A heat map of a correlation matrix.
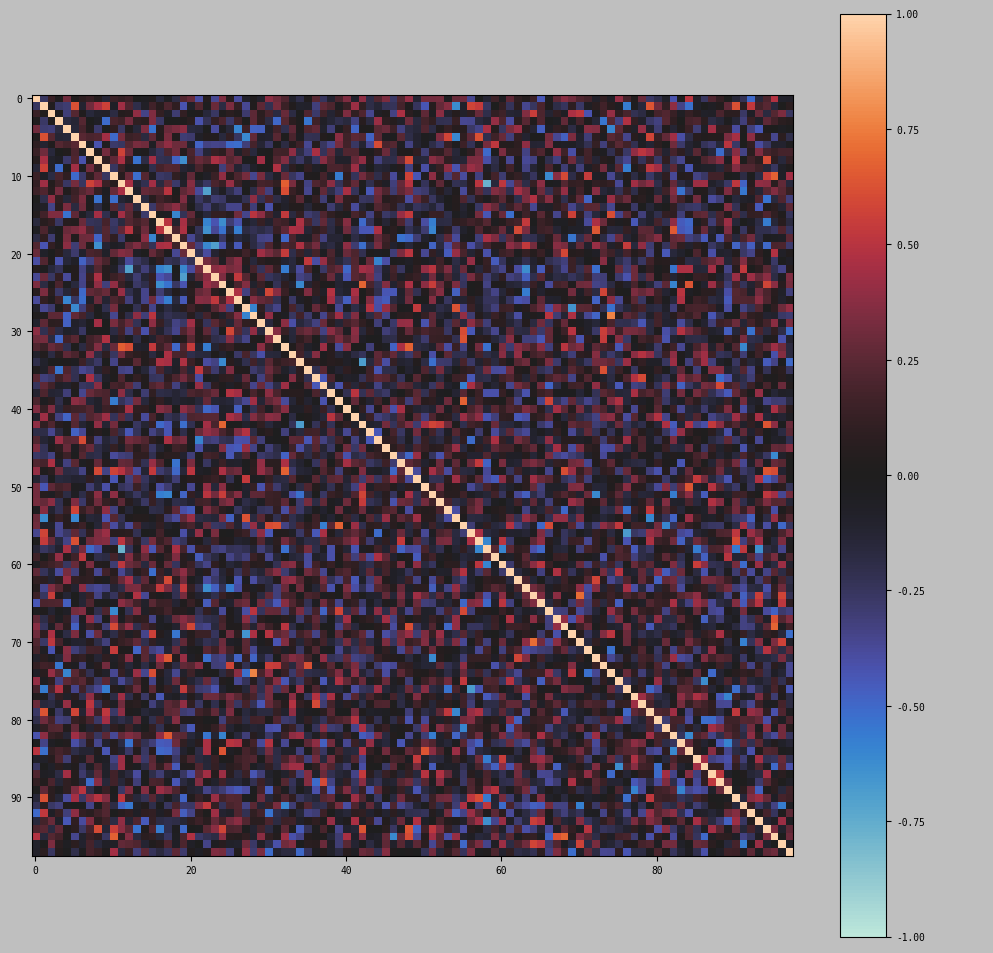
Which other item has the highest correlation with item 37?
88
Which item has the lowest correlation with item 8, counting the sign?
19
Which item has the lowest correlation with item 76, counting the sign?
56
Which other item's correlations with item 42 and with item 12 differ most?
22
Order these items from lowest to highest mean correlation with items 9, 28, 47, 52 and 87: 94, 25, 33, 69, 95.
33, 95, 94, 25, 69
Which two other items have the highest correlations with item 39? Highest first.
55, 66
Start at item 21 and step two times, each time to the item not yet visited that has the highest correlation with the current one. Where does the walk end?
73
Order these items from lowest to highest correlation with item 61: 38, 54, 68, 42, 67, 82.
82, 42, 38, 68, 54, 67
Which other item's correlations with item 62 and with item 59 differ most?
86
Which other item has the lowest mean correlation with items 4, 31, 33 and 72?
26
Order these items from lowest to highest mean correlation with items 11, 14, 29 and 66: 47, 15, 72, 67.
67, 72, 47, 15
